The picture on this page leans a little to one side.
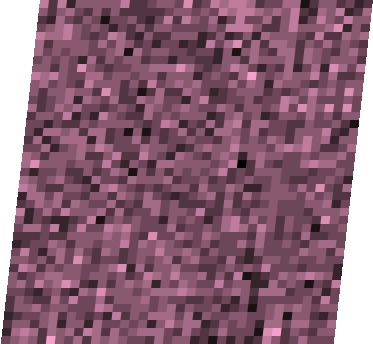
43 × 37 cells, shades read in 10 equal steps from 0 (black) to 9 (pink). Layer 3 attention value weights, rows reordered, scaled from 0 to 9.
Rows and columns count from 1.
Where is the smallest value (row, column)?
21, 25
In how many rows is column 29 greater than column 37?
21
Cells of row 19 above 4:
23
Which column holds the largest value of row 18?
32
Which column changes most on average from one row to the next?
34
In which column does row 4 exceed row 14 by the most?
24
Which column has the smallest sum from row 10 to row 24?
12
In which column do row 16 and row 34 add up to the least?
37
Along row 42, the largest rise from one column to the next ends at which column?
30
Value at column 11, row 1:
3
